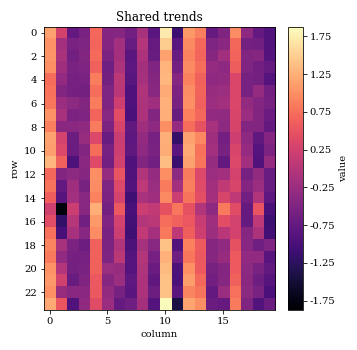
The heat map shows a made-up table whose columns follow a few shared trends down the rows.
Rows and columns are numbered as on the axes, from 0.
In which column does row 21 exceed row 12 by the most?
1
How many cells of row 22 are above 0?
6
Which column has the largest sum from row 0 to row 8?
10
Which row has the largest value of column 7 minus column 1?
15
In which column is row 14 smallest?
7
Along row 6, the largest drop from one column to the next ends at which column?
11
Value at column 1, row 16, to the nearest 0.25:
-1.25
